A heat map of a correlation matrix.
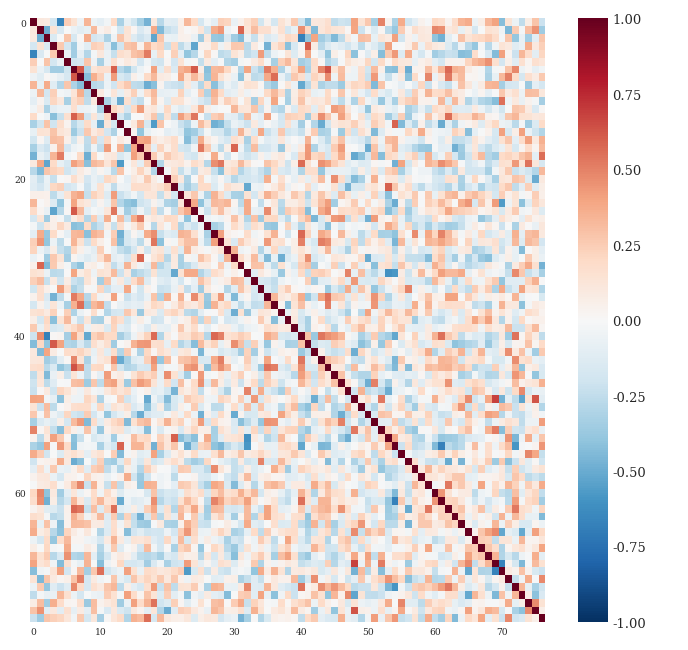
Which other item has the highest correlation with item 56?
34
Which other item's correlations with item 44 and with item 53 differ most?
6
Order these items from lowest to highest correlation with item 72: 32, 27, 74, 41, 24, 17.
74, 41, 17, 24, 27, 32
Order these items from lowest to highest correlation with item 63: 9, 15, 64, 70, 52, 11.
15, 11, 52, 9, 64, 70
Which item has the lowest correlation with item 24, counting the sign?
3
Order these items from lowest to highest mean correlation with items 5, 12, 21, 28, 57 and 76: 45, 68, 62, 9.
45, 68, 9, 62
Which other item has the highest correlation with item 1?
31
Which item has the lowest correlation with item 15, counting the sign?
23
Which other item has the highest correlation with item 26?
53
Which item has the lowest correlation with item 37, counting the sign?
30
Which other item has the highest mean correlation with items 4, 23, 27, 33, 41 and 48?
75
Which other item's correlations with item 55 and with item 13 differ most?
18
